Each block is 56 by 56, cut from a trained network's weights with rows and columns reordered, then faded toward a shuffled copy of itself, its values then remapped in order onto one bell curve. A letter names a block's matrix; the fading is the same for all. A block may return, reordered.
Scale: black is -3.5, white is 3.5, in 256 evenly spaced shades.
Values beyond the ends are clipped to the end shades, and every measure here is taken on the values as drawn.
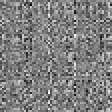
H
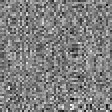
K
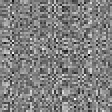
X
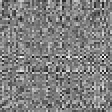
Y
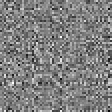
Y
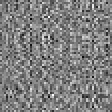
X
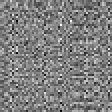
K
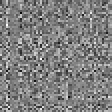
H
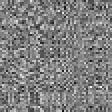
K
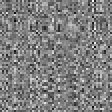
K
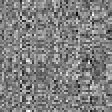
K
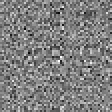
K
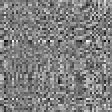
Y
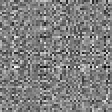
Y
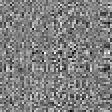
Y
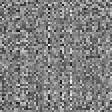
H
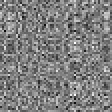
X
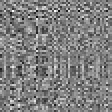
Y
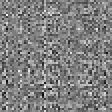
H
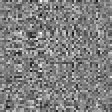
Y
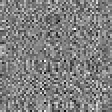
K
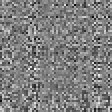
H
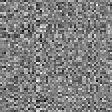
K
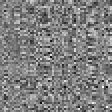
K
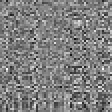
H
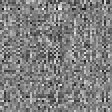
Y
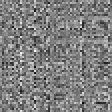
H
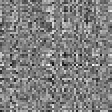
Y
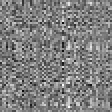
H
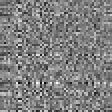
Y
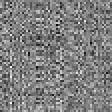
X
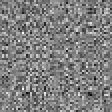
K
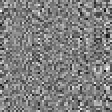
K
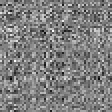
H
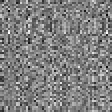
X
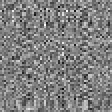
X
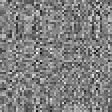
K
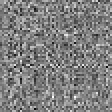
H
